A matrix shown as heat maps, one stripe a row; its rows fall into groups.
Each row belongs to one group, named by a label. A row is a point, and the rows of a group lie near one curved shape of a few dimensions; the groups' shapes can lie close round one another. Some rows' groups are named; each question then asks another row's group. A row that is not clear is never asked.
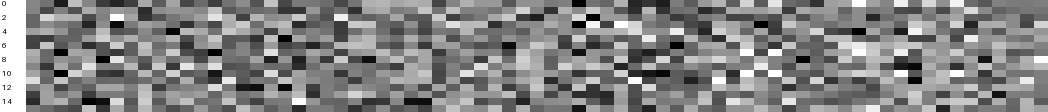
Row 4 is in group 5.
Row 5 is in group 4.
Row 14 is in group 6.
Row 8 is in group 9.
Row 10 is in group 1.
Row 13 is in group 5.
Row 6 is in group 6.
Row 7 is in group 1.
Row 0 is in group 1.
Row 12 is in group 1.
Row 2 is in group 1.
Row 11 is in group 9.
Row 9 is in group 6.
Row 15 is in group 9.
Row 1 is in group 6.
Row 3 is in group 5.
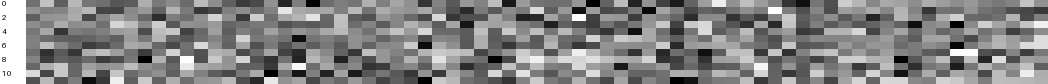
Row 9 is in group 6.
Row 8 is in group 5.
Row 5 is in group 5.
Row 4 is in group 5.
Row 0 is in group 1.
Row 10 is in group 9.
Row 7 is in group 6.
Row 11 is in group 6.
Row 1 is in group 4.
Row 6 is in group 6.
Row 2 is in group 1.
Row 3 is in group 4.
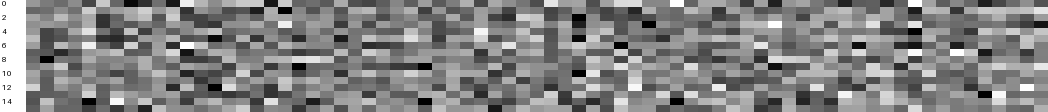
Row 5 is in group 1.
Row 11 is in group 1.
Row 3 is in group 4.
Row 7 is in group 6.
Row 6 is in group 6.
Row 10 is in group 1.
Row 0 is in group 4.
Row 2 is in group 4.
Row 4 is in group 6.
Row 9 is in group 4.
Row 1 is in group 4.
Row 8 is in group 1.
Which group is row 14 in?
6
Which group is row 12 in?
9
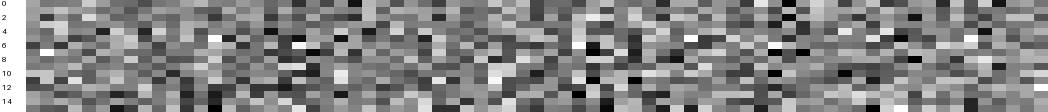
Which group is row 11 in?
1
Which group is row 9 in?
5
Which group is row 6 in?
1
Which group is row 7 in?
1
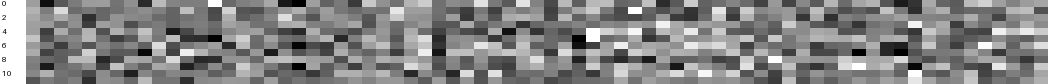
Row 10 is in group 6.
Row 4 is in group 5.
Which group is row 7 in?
6
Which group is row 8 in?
4
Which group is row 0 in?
6
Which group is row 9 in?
5
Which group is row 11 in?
6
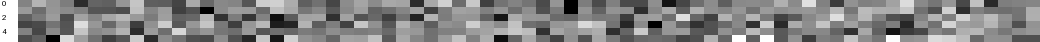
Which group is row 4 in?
6
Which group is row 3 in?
6
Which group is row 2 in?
4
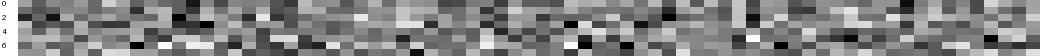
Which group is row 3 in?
1
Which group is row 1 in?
5
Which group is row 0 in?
5
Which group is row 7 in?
4
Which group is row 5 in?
5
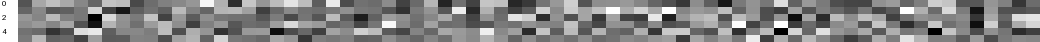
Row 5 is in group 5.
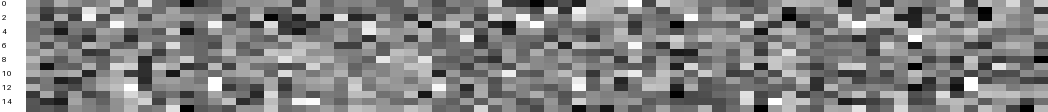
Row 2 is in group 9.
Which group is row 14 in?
1
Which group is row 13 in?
6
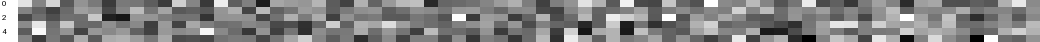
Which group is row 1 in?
1
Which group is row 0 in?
9
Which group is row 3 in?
1
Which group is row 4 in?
1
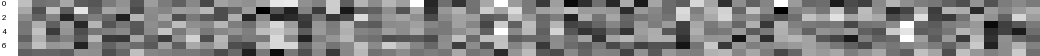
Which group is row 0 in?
4
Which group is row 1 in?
9
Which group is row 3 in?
5
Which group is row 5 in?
5
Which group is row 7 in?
1
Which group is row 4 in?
5
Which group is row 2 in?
1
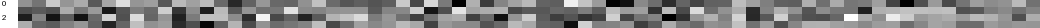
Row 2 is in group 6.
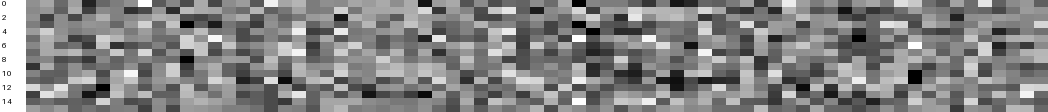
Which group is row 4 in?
5
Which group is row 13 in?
6
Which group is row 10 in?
5
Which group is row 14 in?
4
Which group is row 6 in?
5
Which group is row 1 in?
4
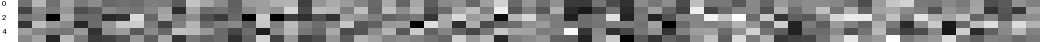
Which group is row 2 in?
1
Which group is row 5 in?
1
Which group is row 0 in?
5
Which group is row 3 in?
6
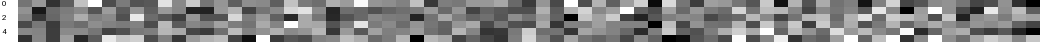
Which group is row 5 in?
6
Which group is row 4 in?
4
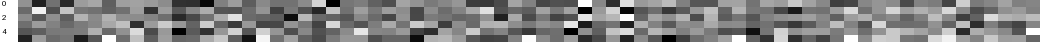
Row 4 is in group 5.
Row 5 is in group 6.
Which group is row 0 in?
1
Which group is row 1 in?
1
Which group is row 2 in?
5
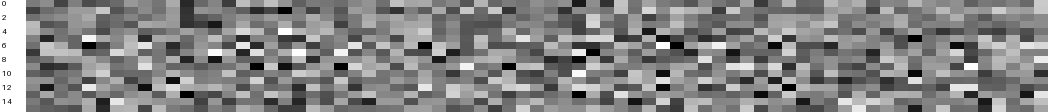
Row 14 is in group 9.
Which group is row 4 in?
4
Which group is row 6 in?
6
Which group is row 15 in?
5
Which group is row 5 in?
6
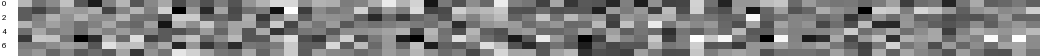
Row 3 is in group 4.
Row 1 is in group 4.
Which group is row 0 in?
4
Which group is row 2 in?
6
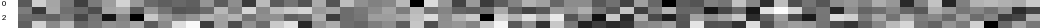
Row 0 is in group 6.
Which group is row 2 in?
5
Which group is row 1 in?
1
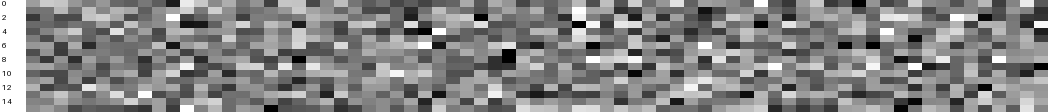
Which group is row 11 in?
6
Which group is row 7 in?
1
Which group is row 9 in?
4
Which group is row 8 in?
5
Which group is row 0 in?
5
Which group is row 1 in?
6
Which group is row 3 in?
5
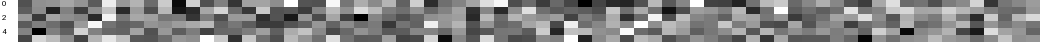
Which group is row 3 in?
4
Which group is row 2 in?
9
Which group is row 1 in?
6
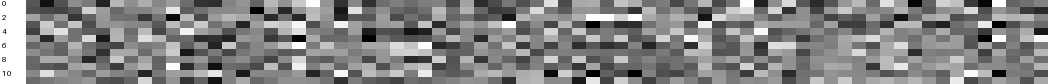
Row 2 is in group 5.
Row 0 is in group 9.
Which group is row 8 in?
6
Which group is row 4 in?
6
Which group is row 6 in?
4
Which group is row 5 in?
9
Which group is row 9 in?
4
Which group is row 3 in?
5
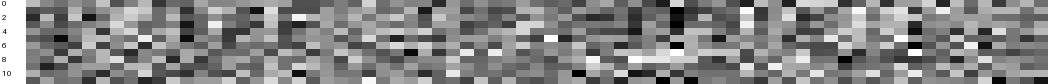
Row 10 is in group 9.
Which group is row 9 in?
1
